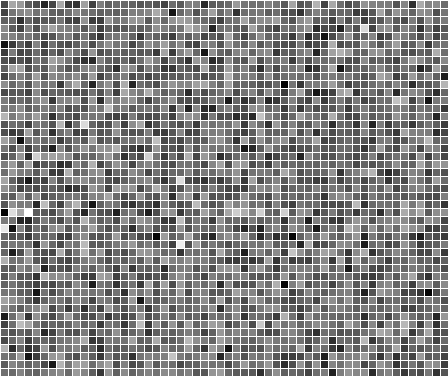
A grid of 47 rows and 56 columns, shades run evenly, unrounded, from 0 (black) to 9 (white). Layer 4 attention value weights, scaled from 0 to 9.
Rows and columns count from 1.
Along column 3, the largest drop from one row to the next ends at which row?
28
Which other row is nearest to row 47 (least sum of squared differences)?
43
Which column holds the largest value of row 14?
14
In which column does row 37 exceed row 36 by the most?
36
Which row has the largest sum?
41
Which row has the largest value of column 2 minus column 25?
27
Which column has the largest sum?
23
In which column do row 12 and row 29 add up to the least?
40
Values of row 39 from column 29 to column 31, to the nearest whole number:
4 5 3
